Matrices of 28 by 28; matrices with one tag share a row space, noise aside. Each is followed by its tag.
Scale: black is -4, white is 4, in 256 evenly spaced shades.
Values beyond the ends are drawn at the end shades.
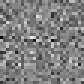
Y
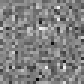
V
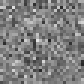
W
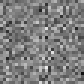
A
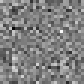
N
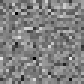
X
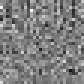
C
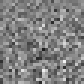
V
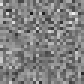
C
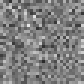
W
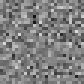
X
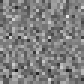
N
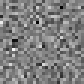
N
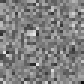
Y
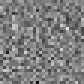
N
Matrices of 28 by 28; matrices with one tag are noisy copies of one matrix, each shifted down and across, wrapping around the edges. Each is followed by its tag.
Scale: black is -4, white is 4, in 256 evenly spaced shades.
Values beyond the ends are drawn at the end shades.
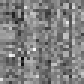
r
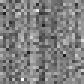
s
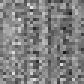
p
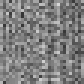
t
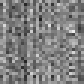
t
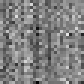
s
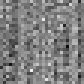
p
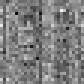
r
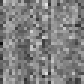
r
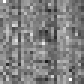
r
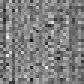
t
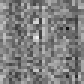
r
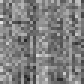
r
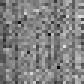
s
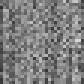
s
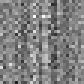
s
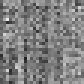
p
